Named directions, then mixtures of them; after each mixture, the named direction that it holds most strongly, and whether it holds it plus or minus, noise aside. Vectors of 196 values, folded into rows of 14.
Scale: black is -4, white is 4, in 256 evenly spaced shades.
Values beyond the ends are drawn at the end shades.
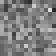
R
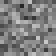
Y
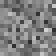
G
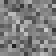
G, plus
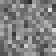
R, plus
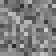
G, plus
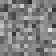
R, plus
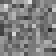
R, minus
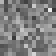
R, plus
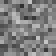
Y, plus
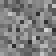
G, plus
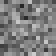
Y, plus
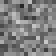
Y, plus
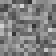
Y, minus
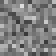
Y, minus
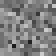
G, plus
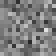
G, plus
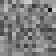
R, minus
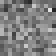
R, plus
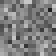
R, minus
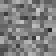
Y, plus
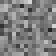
R, minus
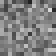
R, plus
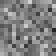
G, plus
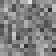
R, minus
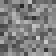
Y, plus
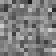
R, plus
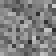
G, plus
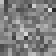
R, plus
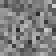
G, plus
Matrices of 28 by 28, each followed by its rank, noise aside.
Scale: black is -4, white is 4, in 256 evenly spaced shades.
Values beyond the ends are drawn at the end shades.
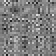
four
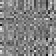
three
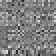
four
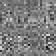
four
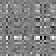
one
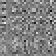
four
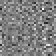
four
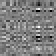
two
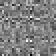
four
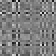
two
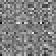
four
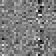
four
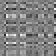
one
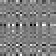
one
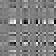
one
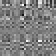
two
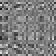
two
